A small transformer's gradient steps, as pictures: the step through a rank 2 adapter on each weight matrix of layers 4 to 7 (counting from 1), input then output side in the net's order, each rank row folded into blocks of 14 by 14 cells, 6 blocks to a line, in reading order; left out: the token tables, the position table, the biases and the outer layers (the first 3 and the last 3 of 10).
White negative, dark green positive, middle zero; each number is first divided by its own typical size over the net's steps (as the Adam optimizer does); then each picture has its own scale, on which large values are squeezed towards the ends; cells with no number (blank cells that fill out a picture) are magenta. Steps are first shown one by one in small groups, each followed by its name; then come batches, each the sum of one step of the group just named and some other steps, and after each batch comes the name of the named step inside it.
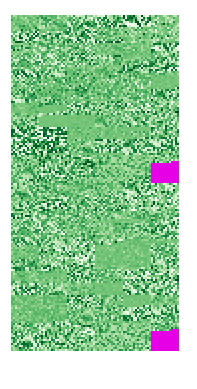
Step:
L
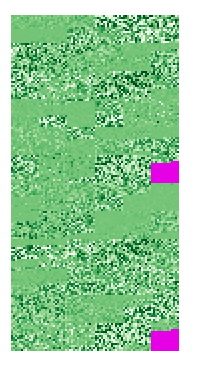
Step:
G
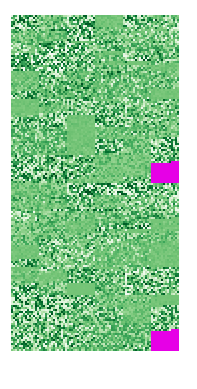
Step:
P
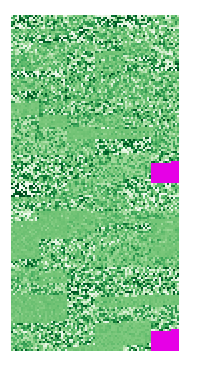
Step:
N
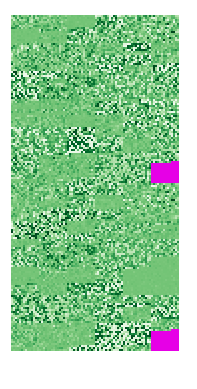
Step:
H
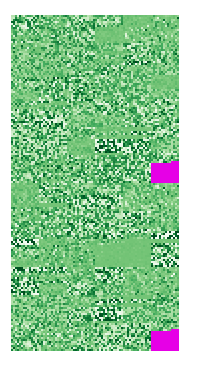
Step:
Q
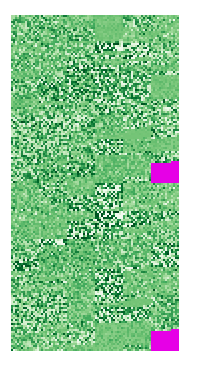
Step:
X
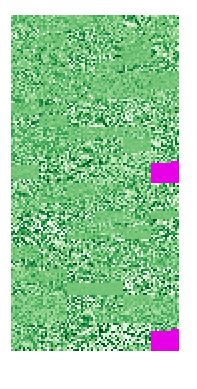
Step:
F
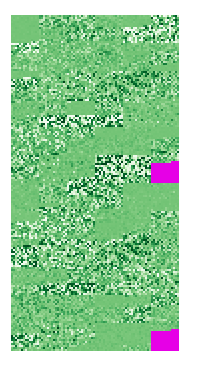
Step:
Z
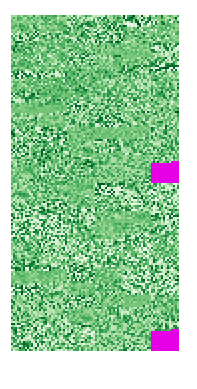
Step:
L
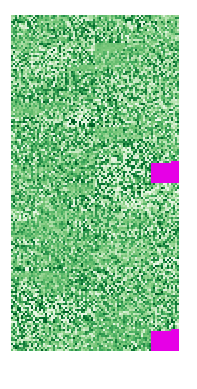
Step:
Q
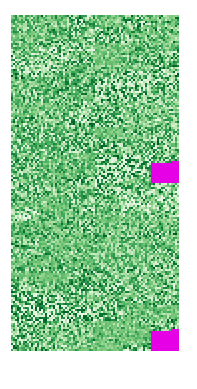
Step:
Q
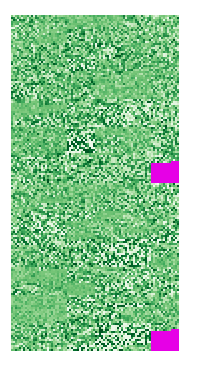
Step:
F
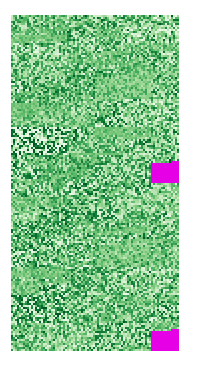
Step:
H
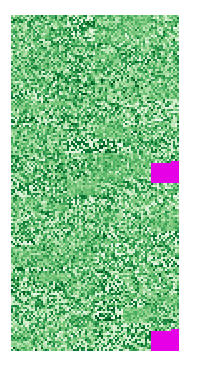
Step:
Q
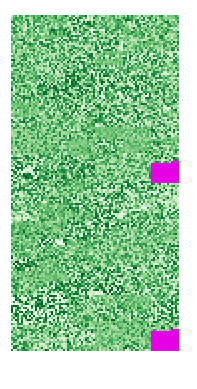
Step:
X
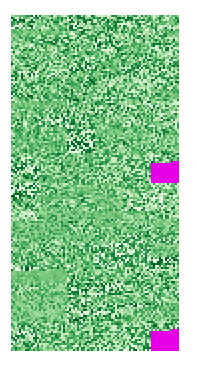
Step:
N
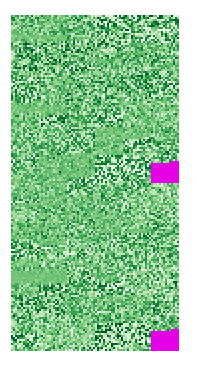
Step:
G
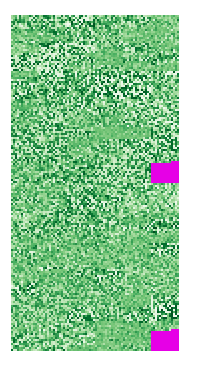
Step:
P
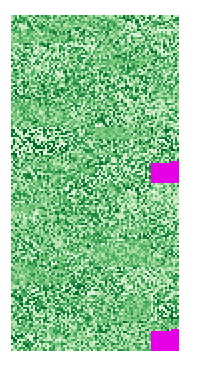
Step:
F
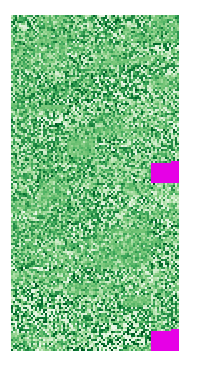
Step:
X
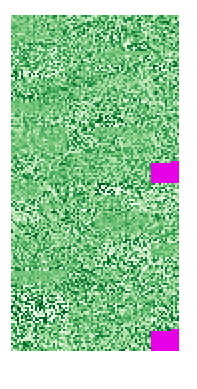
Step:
H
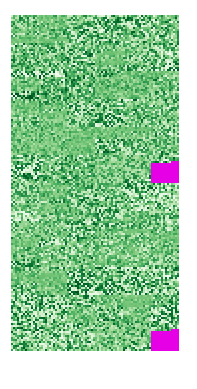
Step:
N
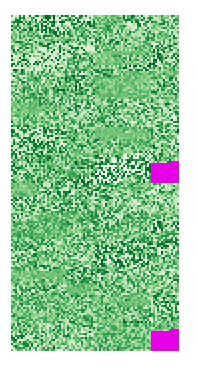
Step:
L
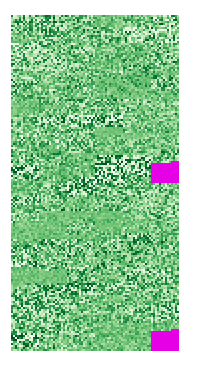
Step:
Z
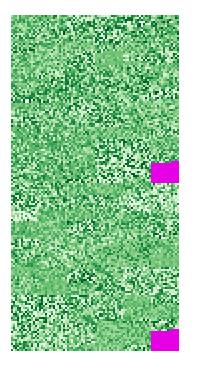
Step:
N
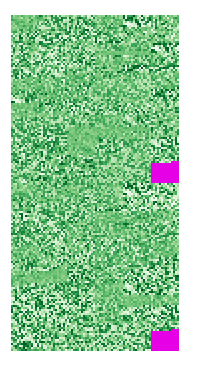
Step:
L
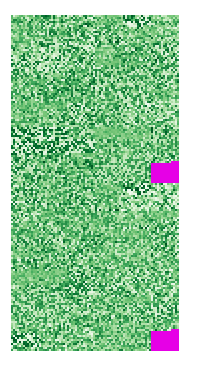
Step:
L
